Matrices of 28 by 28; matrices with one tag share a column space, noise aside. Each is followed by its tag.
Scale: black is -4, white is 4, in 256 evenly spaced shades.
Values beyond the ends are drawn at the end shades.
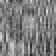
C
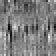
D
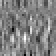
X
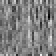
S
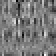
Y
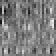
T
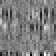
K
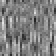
C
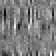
K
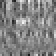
Y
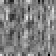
S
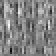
T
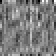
S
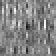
T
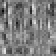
T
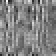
S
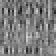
T
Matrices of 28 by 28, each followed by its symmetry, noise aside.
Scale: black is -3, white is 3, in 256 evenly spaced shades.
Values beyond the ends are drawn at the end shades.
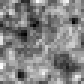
symmetric.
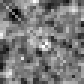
symmetric.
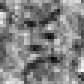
same after a half turn.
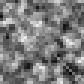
symmetric.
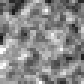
no symmetry.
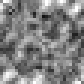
same after a half turn.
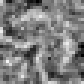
symmetric across the other diagonal.
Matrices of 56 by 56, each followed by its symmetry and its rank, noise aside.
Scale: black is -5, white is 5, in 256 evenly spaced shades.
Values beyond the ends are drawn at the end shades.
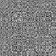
symmetric, rank five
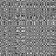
no symmetry, rank four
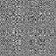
no symmetry, rank five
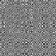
symmetric, rank three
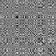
symmetric, rank three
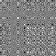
symmetric, rank three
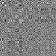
symmetric, rank five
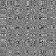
no symmetry, rank four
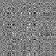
no symmetry, rank five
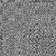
symmetric, rank five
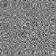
symmetric, rank five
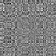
antisymmetric, rank four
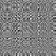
antisymmetric, rank four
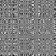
no symmetry, rank four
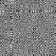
symmetric, rank five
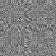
antisymmetric, rank four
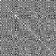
symmetric, rank four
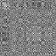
symmetric, rank five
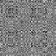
symmetric, rank four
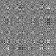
symmetric, rank four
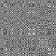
symmetric, rank three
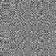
no symmetry, rank five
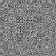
symmetric, rank five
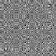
symmetric, rank four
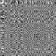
symmetric, rank four
